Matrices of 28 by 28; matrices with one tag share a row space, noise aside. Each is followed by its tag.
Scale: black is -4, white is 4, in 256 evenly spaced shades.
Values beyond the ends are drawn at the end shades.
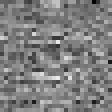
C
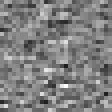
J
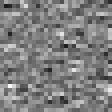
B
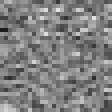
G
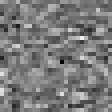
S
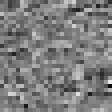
B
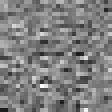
G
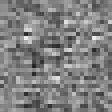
C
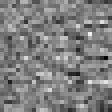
B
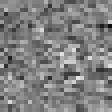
B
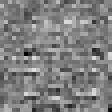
C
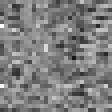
S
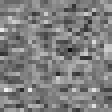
G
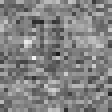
C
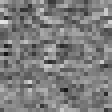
J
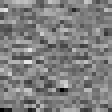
J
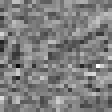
S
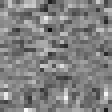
J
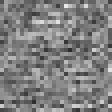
C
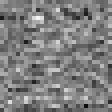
C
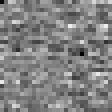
S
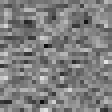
J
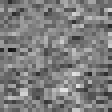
B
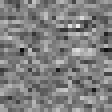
G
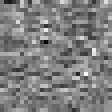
G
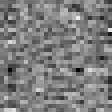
B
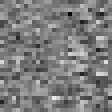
S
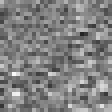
S
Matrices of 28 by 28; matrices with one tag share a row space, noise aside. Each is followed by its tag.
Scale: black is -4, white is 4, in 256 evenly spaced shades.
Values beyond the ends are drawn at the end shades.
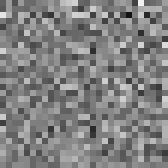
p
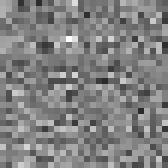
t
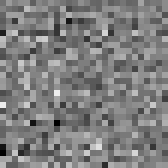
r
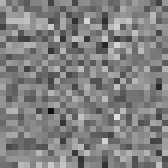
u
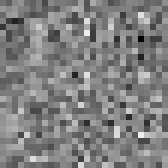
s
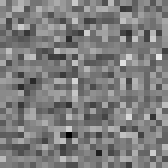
t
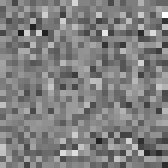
p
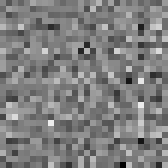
s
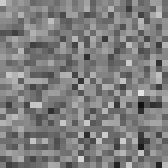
s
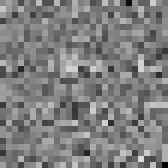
p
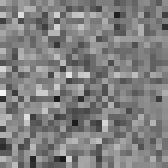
r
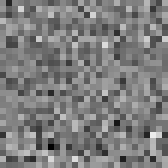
u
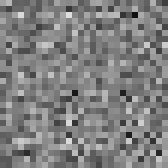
t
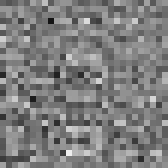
r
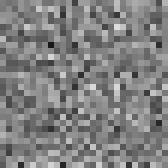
u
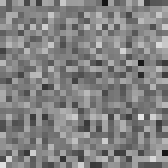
p
